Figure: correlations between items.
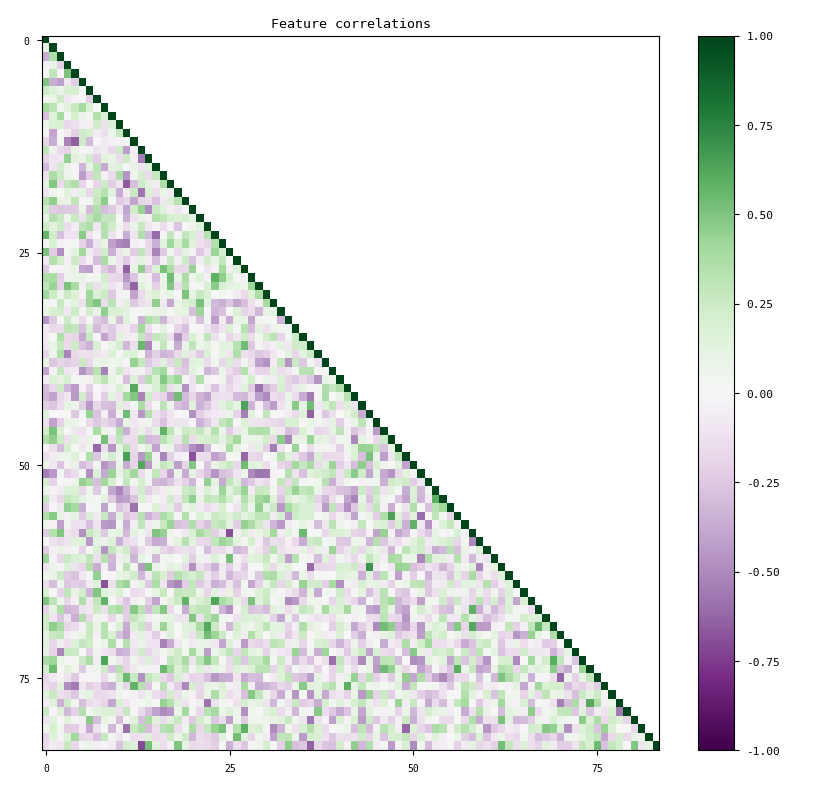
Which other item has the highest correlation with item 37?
79
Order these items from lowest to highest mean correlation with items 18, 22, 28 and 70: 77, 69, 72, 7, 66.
72, 7, 77, 69, 66
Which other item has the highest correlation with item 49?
11
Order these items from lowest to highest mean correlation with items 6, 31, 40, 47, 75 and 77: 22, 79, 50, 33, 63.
50, 33, 79, 22, 63
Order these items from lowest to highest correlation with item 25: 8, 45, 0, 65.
65, 8, 45, 0
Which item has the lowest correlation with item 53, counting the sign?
10
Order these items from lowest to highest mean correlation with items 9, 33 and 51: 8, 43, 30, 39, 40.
30, 8, 40, 43, 39
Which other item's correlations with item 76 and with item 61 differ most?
12
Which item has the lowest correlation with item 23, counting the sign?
15
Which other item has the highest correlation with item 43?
27
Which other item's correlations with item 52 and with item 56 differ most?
74
